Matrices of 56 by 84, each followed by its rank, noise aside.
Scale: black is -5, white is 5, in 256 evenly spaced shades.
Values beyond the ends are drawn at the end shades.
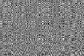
six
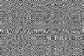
four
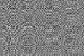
six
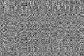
six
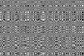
three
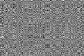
six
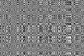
three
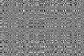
four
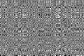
three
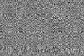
six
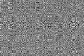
six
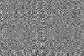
six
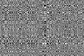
five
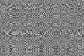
four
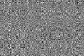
six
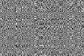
five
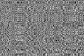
six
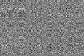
six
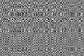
three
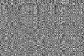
six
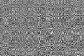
six
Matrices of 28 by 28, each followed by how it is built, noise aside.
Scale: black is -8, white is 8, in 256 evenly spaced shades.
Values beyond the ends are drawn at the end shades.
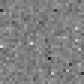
sparse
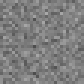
repeating rows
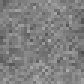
smooth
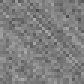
Toeplitz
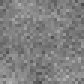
smooth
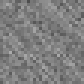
Toeplitz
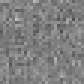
low rank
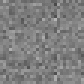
low rank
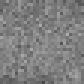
smooth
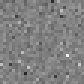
sparse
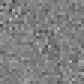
block diagonal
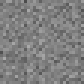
repeating rows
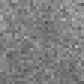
smooth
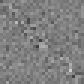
banded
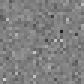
sparse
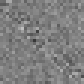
banded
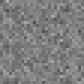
repeating rows
